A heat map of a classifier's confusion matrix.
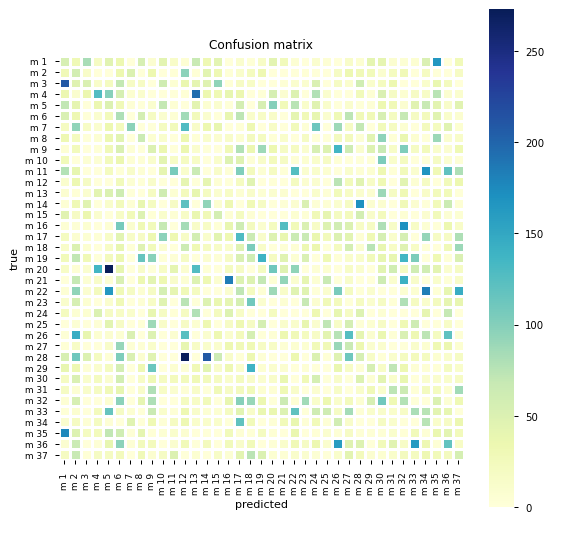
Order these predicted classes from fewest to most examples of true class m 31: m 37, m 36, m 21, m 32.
m 36, m 21, m 32, m 37
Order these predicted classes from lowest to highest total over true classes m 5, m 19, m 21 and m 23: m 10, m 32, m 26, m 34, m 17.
m 26, m 34, m 10, m 17, m 32
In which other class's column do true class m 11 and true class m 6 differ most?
m 34
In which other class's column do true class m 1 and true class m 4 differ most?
m 13
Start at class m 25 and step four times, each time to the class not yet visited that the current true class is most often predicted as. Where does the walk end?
m 12
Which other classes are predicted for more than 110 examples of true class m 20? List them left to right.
m 4, m 5, m 13
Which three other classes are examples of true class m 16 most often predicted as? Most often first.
m 32, m 21, m 6
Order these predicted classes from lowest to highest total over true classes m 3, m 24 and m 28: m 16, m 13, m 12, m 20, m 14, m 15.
m 20, m 16, m 13, m 15, m 14, m 12
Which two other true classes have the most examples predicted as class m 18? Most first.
m 29, m 23
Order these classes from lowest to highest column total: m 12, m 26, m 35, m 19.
m 19, m 35, m 26, m 12
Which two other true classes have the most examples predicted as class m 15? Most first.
m 3, m 28
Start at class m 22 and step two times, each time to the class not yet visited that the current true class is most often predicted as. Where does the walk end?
m 17
